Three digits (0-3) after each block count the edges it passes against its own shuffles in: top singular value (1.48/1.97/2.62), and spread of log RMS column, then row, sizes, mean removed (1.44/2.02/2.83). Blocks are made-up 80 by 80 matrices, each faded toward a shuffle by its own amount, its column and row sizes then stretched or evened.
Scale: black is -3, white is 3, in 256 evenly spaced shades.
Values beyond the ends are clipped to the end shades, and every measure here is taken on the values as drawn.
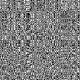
3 3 0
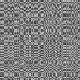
3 3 2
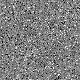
0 0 0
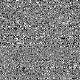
0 1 3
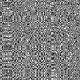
3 2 1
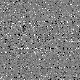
0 0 2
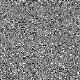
1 1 2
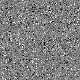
0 1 1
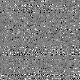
1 1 3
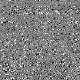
0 0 3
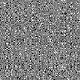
2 1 1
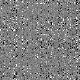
0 3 2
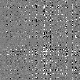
1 3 3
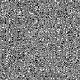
2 1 0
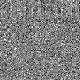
2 0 1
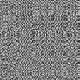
3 1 1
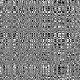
3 3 3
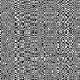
3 3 0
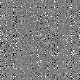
0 3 2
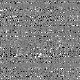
1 2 3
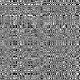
3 3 3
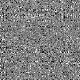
1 1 2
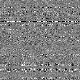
2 1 3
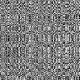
3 3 1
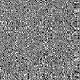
2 2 1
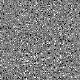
1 2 1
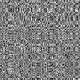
3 0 2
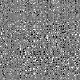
2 2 2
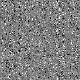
1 2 0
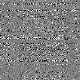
1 2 3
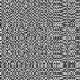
3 3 1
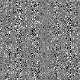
1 3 1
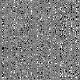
1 3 1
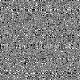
2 0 2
